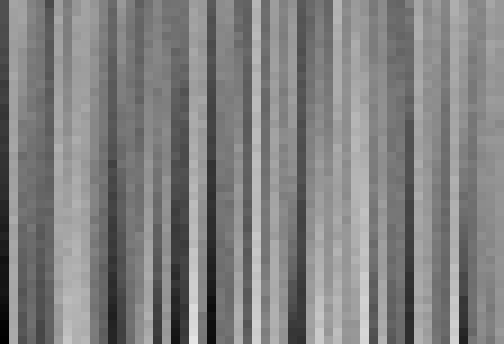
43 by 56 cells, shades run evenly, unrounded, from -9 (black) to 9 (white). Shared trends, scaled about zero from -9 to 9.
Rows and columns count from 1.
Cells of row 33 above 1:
23
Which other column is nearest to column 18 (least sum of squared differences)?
14
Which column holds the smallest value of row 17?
1
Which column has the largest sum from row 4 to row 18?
29
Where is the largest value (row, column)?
43, 22
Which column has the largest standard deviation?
52
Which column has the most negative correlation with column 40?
38
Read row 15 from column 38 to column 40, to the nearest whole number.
3 1 4
